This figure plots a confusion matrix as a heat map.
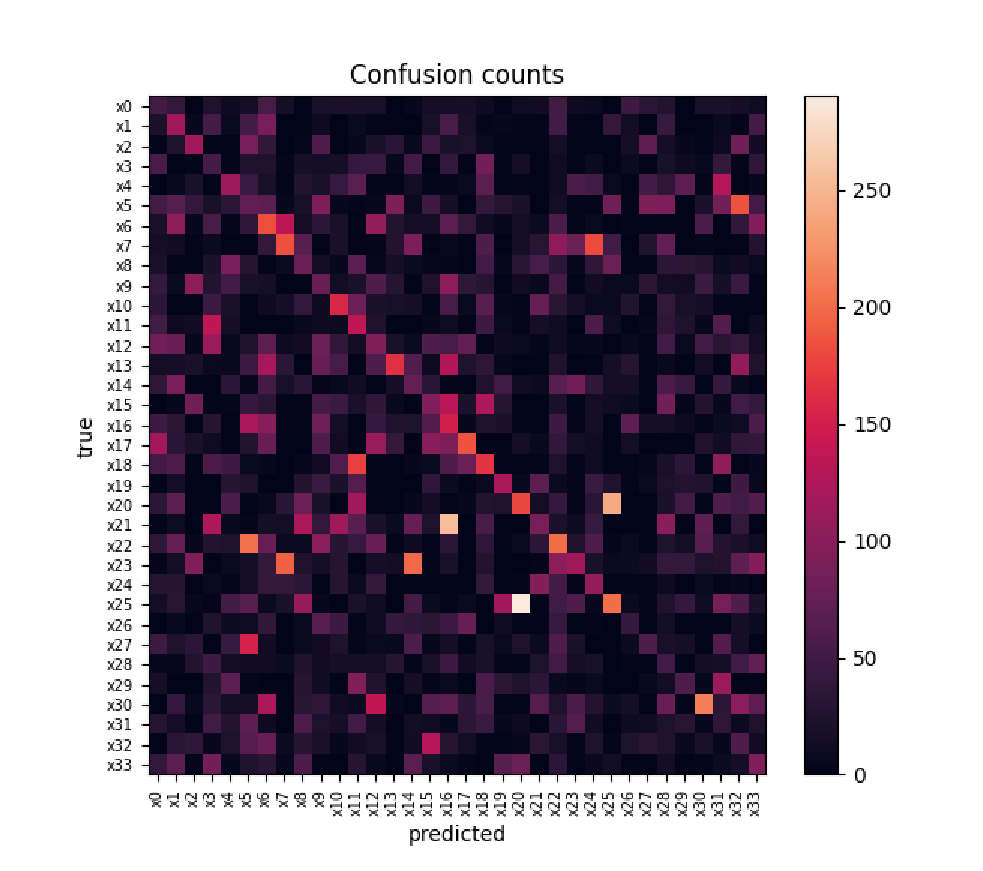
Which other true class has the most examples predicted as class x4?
x8
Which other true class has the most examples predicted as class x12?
x30
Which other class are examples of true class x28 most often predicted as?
x33
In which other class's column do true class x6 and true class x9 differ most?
x7
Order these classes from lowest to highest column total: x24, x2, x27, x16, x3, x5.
x27, x2, x24, x3, x5, x16
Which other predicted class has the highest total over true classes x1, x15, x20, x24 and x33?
x25
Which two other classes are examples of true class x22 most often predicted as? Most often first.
x5, x9
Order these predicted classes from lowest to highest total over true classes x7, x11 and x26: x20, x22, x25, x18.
x20, x25, x18, x22
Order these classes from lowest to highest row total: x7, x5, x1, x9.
x1, x9, x7, x5
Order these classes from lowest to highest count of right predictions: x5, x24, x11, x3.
x3, x5, x24, x11
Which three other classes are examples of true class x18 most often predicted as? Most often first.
x11, x31, x17
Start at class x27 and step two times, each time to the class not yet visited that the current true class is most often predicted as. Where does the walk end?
x32
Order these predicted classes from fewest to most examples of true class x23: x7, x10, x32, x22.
x10, x32, x22, x7
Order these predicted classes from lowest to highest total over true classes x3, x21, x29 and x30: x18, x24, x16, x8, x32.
x24, x32, x8, x18, x16
